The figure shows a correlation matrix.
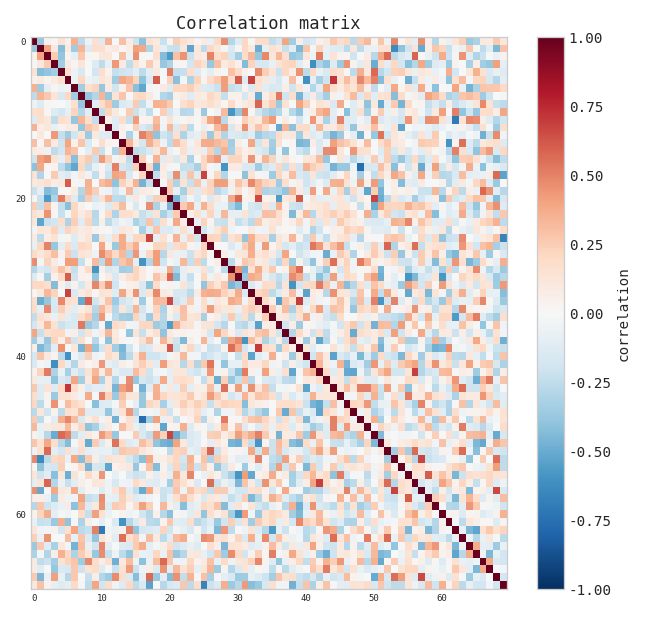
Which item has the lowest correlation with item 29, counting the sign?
9
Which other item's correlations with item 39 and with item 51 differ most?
33
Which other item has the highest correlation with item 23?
55
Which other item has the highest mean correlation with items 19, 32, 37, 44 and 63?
5
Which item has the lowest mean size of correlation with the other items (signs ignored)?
24
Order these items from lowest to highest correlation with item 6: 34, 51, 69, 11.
34, 51, 11, 69
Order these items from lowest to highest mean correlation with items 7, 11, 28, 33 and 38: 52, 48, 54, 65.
54, 52, 65, 48
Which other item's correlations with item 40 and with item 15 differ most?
32
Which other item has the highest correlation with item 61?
39
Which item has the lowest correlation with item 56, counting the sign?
30
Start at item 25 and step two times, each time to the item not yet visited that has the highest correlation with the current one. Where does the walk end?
68
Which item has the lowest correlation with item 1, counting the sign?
53
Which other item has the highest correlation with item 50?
20
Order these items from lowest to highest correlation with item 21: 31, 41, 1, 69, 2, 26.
1, 69, 31, 41, 26, 2
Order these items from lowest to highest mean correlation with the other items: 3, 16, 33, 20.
16, 3, 20, 33
